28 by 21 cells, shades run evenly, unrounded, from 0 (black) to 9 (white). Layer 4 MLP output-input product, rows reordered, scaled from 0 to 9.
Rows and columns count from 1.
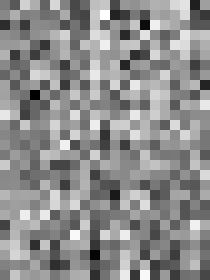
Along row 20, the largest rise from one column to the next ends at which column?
13
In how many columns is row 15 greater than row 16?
9
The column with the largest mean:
19
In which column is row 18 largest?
21
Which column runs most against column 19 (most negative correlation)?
5
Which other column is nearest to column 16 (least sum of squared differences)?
17
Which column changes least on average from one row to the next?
2
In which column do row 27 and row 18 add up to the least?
10
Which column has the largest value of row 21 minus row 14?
11
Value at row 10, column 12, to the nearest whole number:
3
